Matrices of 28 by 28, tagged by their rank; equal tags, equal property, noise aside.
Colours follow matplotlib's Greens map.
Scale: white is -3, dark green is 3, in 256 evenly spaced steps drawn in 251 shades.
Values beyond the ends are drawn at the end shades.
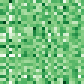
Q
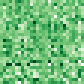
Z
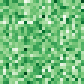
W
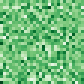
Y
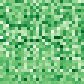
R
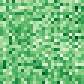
R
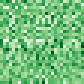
Z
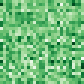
Z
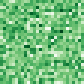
Y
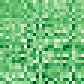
Q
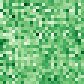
Y
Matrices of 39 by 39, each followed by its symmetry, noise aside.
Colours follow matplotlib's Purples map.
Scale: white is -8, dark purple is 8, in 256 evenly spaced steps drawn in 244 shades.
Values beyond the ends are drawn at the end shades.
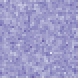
no symmetry.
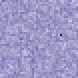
symmetric across the other diagonal.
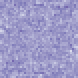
same after a half turn.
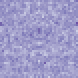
mirrored left to right.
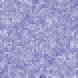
same after a half turn.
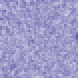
antisymmetric.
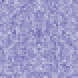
mirrored left to right.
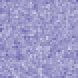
no symmetry.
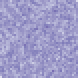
symmetric.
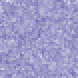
symmetric.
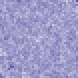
symmetric across the other diagonal.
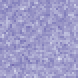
symmetric.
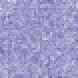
symmetric.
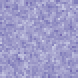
symmetric across the other diagonal.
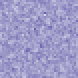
same after a half turn.
